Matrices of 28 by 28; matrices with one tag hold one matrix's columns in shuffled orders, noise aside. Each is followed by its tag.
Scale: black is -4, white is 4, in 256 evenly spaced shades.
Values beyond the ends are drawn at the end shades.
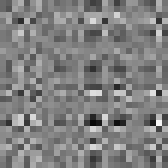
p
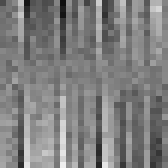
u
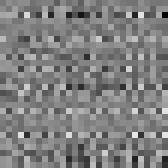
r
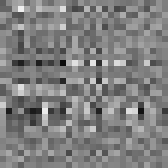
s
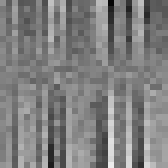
u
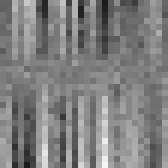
u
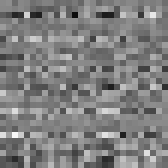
r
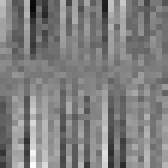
u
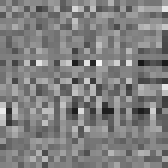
s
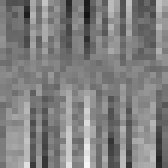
u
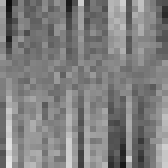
u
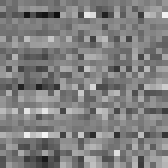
r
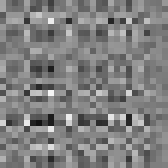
p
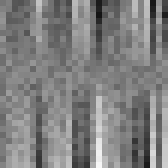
u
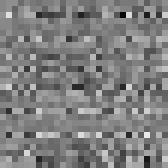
r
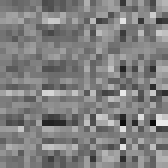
p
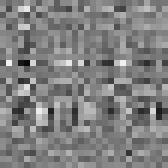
s
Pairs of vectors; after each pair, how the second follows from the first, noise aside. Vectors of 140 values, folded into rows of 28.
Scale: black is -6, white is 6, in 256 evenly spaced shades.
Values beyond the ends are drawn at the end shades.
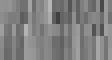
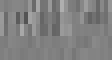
wrapped around, partly zeroed.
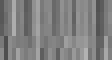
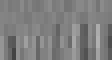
reversed, partly zeroed.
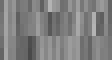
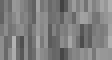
wrapped around.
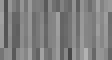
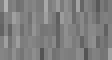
negated, partly zeroed.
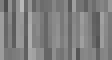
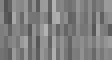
wrapped around.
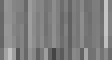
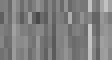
wrapped around.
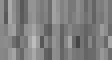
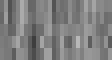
negated.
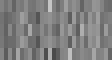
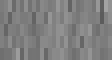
wrapped around, negated, shrunk.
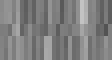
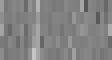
wrapped around, partly zeroed.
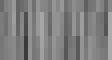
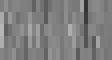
reversed, partly zeroed.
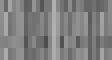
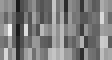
wrapped around, negated, scaled up.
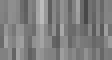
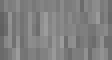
wrapped around, negated, shrunk.
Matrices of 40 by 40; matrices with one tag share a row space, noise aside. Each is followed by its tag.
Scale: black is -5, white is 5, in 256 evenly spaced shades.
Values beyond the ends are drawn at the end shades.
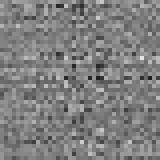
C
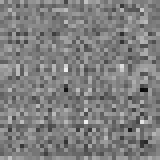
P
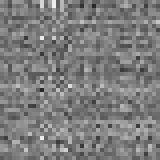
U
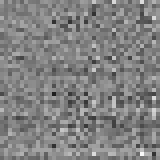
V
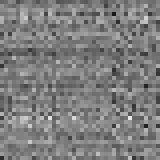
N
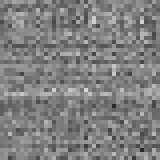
V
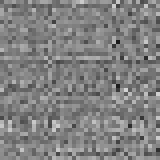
N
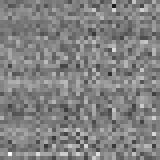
V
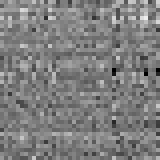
N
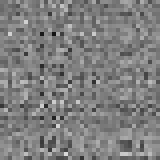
U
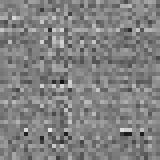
U
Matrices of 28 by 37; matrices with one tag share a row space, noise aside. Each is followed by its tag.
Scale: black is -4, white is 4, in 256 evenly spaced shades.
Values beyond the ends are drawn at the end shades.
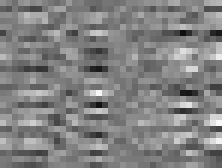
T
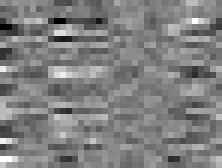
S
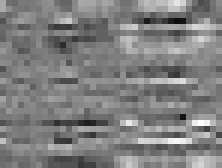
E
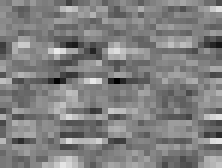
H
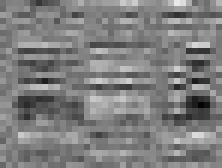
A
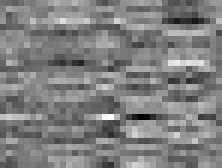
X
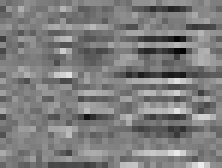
E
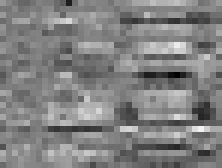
E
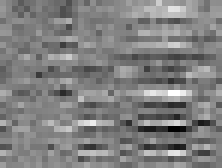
E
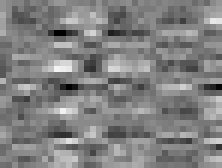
H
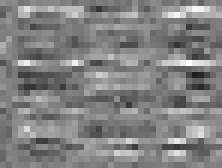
A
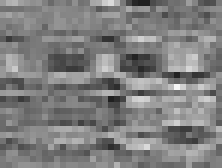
X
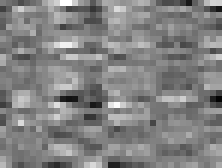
H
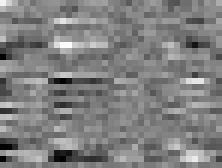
S
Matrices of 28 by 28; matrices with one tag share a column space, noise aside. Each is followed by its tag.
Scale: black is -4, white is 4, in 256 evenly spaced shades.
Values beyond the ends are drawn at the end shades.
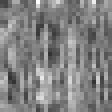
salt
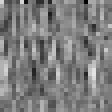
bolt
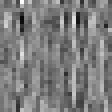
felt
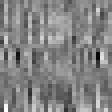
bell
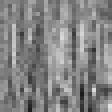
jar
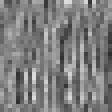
salt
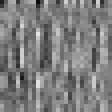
salt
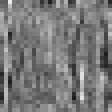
salt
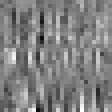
bell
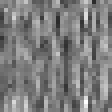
felt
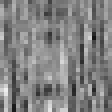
jar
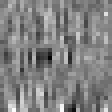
bell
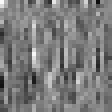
salt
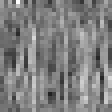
salt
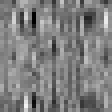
felt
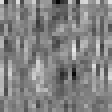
bolt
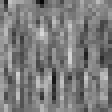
salt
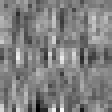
bell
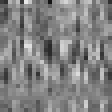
bolt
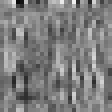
salt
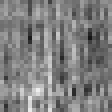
jar
